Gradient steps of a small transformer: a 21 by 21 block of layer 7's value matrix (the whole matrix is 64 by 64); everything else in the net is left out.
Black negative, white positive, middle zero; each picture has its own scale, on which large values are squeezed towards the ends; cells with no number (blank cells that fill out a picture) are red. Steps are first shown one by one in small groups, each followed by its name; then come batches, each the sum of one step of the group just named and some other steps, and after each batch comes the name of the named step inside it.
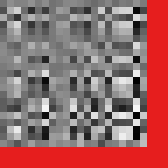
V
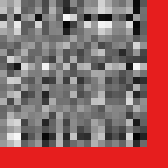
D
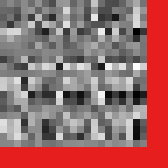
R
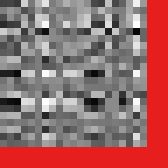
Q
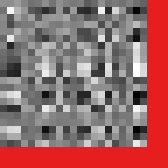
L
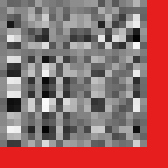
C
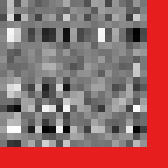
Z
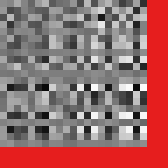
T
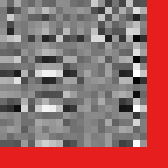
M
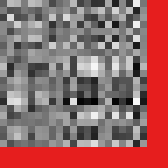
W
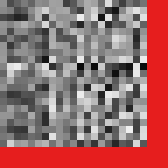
T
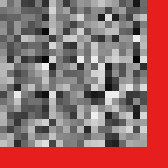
T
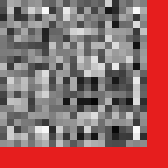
W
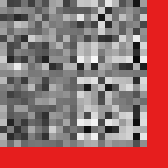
T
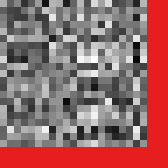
W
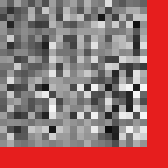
T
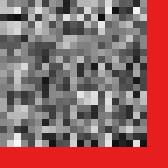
D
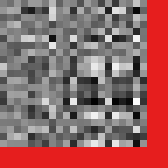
W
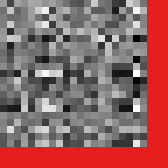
M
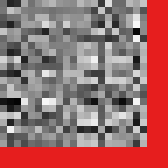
Q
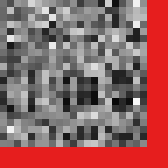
W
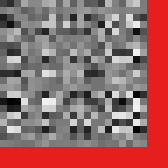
Q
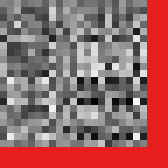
W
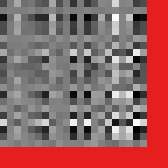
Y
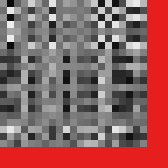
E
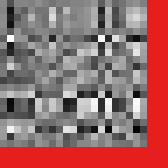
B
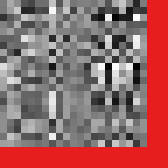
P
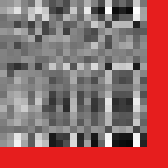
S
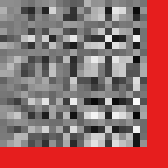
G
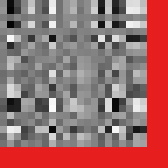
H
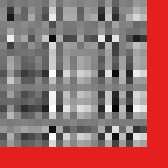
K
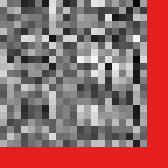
P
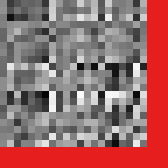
K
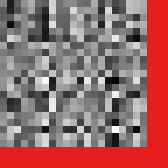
H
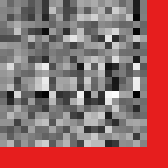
G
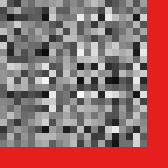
K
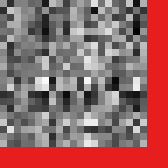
E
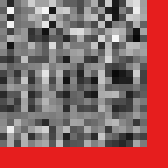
E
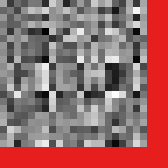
H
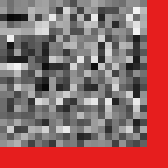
B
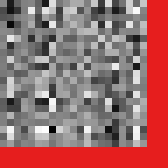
H
